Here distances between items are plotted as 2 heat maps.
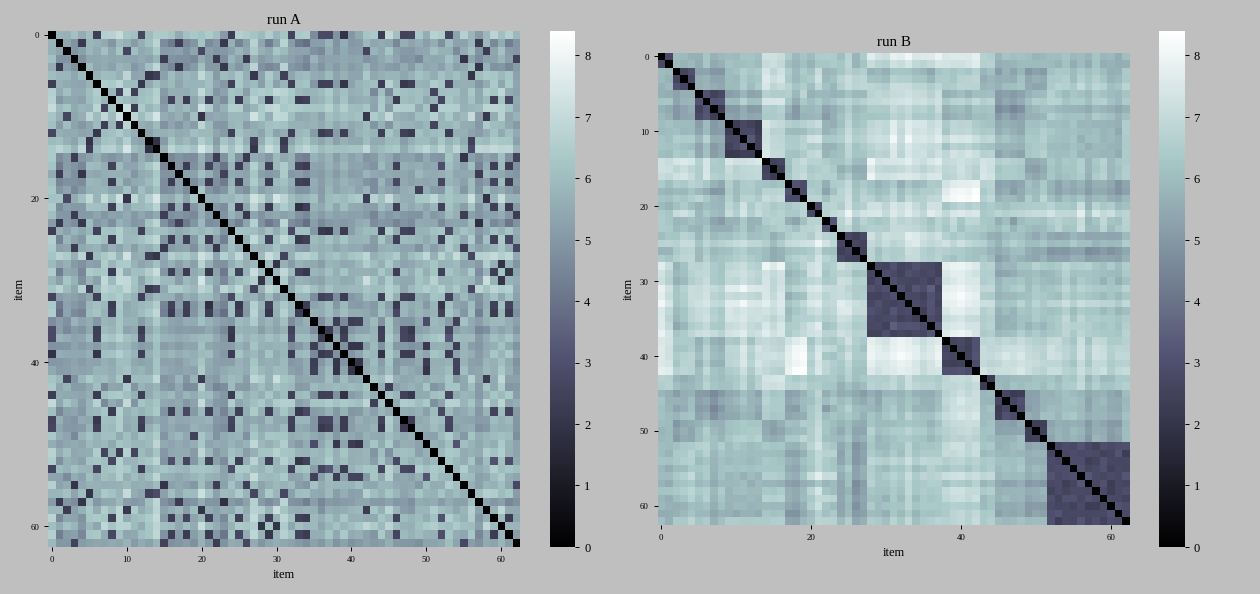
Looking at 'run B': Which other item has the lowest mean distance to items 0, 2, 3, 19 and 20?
4
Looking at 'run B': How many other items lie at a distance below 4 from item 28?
9
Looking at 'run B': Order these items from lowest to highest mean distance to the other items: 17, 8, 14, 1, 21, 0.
8, 17, 1, 0, 14, 21
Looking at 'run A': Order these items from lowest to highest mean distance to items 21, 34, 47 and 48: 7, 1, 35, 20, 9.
1, 35, 20, 7, 9
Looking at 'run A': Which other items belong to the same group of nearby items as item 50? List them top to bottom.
35, 38, 40, 41, 54
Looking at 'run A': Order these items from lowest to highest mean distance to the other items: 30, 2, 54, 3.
3, 2, 54, 30
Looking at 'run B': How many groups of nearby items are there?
15
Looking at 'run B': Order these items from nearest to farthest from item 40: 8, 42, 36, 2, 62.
42, 8, 2, 62, 36
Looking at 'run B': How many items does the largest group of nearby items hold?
11
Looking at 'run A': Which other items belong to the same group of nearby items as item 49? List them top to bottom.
19
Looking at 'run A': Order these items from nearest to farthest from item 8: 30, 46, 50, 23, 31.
46, 23, 50, 30, 31
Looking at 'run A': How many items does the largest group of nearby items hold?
12
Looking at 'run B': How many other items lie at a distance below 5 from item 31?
9
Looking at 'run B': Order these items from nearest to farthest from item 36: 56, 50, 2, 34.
34, 2, 50, 56
